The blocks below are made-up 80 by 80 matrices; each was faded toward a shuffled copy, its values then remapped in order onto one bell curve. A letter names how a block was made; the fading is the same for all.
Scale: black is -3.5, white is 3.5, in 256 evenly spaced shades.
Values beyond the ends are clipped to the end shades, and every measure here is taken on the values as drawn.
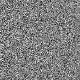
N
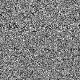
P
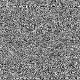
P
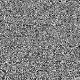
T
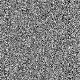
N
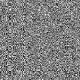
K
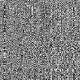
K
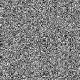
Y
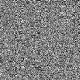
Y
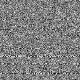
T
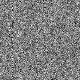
N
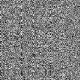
K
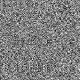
Y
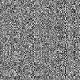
K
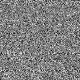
T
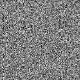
N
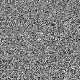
P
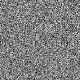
Y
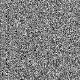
N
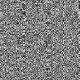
K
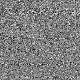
T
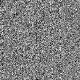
N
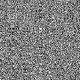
Y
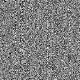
N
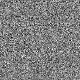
P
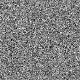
P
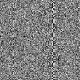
K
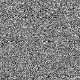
P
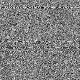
T
